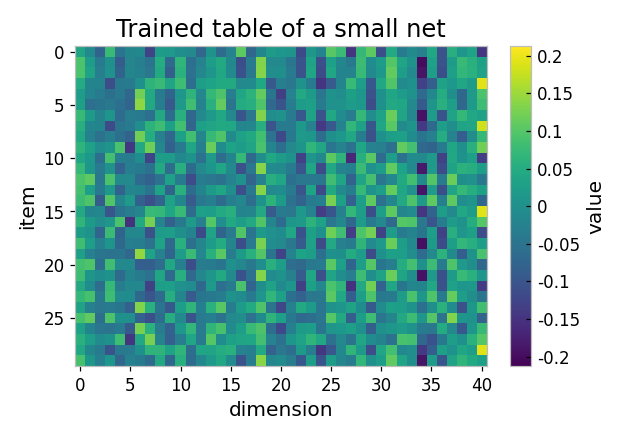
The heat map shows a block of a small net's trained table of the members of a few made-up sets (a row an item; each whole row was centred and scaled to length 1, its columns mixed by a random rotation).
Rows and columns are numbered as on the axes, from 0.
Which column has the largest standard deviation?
40
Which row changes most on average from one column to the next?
17
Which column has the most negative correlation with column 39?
34
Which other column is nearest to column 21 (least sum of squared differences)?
2
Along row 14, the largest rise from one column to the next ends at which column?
3
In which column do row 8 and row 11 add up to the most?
18
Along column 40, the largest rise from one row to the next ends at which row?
15
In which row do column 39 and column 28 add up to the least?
8
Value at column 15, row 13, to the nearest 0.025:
0
